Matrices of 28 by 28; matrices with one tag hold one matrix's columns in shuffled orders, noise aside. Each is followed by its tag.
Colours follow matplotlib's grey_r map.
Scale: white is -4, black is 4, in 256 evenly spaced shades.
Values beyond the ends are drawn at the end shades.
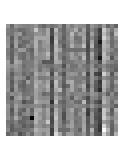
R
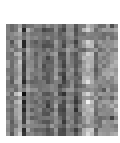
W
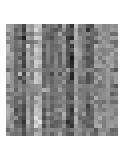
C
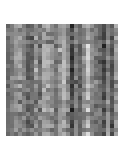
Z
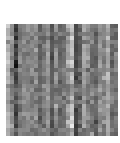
C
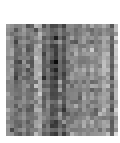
Z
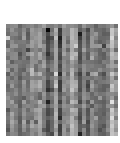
R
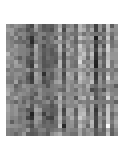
C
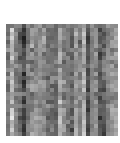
R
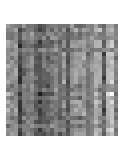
W
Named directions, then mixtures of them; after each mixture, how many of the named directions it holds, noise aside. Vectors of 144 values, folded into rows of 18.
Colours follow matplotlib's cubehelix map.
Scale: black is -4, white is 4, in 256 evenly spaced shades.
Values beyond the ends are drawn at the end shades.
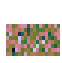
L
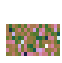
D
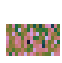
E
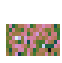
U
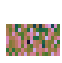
one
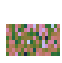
two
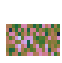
four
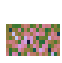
three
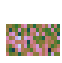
four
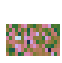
three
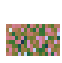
two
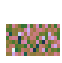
one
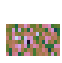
two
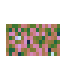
four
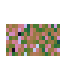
two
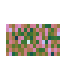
four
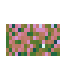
two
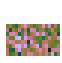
four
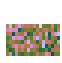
four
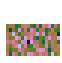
three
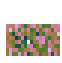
three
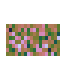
three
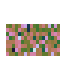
two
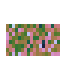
three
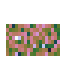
one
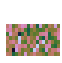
one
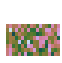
three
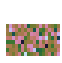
one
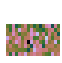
one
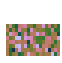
four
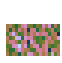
four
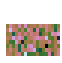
one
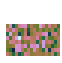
two
